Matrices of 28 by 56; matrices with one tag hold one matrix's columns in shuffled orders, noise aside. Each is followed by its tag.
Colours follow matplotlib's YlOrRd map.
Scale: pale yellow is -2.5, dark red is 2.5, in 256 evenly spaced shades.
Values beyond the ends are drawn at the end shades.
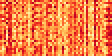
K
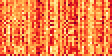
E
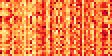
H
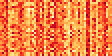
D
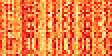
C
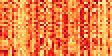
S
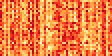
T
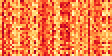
H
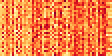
D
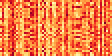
D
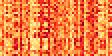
C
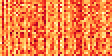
C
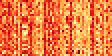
H
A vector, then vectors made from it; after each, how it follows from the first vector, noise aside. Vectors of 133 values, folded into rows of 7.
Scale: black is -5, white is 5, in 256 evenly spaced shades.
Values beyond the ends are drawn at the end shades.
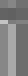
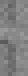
wrapped around, negated, shrunk.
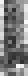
wrapped around, scaled up.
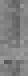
wrapped around, negated, shrunk.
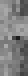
wrapped around, negated.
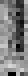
wrapped around, negated, scaled up.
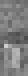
wrapped around, partly zeroed.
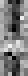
wrapped around, negated, scaled up.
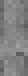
wrapped around, negated, shrunk.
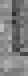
reversed, negated.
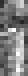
wrapped around, scaled up.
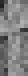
wrapped around, negated.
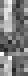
wrapped around, scaled up.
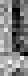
reversed, negated, scaled up.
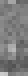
wrapped around, partly zeroed.
